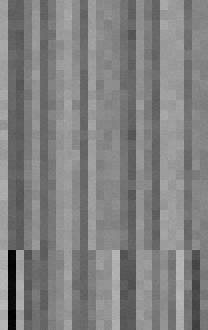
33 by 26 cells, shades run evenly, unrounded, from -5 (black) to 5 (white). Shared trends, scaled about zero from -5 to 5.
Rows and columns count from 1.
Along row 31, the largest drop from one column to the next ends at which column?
2
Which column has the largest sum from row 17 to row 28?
1
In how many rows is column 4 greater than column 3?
25
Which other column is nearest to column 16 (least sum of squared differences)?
4
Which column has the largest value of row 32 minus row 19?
3
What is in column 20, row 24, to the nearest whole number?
-1
